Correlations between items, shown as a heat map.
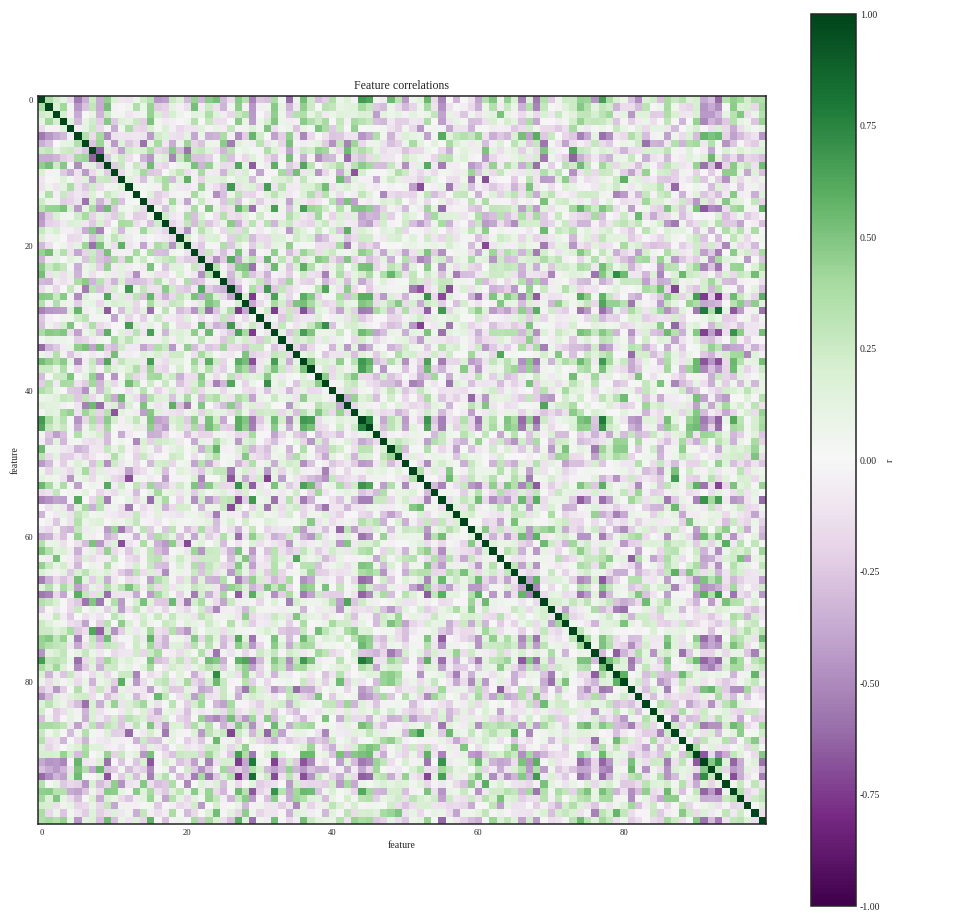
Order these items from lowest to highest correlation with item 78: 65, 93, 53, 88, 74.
93, 65, 88, 53, 74
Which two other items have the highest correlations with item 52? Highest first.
87, 56
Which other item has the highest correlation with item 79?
24
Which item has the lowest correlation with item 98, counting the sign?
76
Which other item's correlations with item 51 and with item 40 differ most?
6
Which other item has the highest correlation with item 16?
82
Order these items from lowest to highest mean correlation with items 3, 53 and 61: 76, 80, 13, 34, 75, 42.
34, 80, 76, 42, 13, 75
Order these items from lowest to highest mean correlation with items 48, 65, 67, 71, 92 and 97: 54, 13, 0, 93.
93, 54, 13, 0
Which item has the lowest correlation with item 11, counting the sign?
61
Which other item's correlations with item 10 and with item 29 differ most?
95
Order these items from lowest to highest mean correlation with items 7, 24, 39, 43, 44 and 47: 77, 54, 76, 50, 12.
50, 76, 54, 12, 77
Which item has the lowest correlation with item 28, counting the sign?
81
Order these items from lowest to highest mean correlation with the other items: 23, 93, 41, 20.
93, 20, 41, 23
